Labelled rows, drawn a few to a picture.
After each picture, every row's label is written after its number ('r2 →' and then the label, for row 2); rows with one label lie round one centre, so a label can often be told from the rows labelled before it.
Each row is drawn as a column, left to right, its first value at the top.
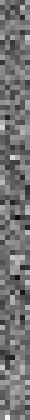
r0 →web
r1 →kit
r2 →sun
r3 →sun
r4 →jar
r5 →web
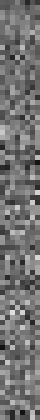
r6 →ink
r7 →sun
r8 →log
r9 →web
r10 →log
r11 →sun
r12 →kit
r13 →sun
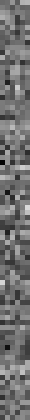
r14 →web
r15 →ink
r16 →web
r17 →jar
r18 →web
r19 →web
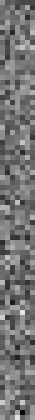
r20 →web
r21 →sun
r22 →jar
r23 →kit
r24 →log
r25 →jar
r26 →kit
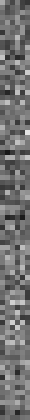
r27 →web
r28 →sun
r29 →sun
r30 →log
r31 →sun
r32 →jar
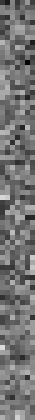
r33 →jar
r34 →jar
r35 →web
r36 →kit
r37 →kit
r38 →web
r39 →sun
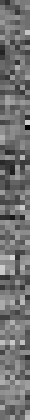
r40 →sun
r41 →sun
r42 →sun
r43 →web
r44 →sun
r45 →kit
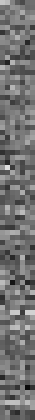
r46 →web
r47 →web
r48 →log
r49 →log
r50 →sun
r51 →log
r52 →log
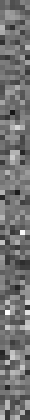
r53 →kit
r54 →log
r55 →ink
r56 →ink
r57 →web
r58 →log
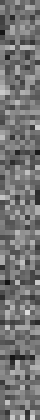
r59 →jar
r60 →log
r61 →kit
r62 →web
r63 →kit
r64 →log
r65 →kit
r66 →web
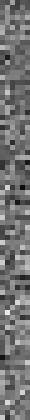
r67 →kit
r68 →log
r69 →web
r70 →sun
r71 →sun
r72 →sun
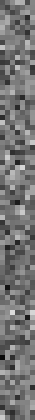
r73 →kit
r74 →ink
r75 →log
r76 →web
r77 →web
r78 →jar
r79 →log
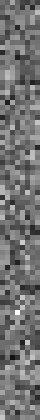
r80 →kit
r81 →jar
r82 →web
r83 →log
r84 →ink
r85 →sun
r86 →ink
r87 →ink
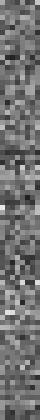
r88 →web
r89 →log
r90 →log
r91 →sun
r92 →web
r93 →log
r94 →log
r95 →web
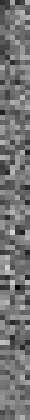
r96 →sun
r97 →sun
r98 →web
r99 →ink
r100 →ink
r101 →web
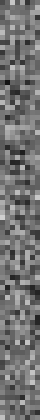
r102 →kit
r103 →ink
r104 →web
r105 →sun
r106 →web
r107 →sun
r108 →ink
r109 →jar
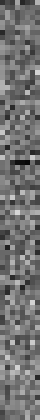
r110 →jar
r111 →ink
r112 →sun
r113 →web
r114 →sun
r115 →kit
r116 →sun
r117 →web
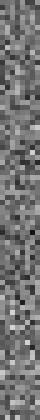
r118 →ink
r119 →kit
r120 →log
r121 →jar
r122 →web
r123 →sun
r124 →ink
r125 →web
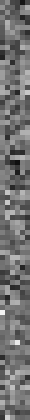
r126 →log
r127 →kit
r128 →sun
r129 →sun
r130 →jar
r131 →jar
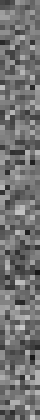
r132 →ink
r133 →sun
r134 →log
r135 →web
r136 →web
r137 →ink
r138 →kit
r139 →ink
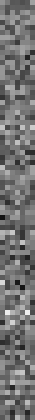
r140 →web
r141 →log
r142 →log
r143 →kit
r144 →ink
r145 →log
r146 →web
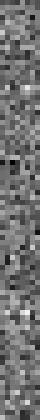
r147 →kit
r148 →log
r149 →sun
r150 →sun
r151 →log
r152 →log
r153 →jar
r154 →ink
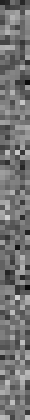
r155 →kit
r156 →kit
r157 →log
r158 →ink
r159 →sun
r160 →ink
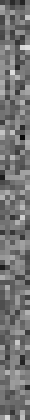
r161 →jar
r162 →kit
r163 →jar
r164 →sun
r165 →kit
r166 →log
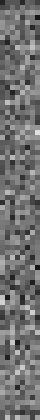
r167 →sun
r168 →kit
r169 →sun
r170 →ink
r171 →jar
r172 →ink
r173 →log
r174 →jar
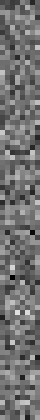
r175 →jar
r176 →ink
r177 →sun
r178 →log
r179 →web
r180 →log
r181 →ink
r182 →kit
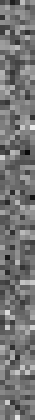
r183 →jar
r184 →log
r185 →ink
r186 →kit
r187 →web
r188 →web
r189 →web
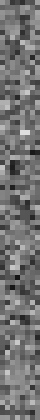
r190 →web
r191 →ink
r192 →sun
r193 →sun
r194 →jar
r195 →jar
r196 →log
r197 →web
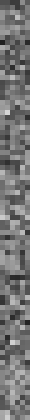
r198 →kit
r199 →kit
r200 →sun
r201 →sun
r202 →web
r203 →ink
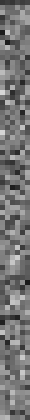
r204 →jar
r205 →kit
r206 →sun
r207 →sun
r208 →ink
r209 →log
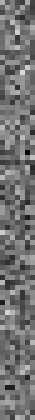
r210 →web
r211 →log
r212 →log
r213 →kit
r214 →jar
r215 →web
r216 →sun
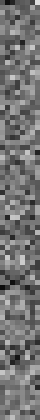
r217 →ink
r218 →sun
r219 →kit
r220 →kit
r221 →sun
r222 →ink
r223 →jar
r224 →web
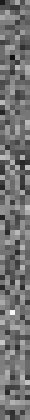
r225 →sun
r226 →ink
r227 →log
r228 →web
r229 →sun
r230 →web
